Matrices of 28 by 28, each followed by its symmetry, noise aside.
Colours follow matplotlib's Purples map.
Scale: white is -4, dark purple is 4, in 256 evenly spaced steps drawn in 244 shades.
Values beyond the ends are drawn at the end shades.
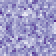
mirrored top to bottom.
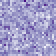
symmetric.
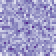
same after a half turn.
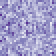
mirrored top to bottom.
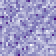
symmetric.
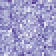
same after a half turn.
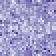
mirrored top to bottom.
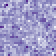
symmetric.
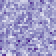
no symmetry.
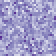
same after a half turn.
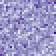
symmetric.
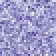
no symmetry.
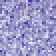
no symmetry.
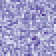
antisymmetric.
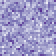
symmetric.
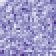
symmetric.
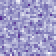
antisymmetric.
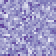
same after a half turn.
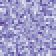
antisymmetric.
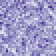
symmetric.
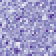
symmetric.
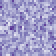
mirrored top to bottom.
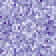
mirrored top to bottom.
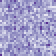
mirrored top to bottom.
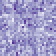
antisymmetric.
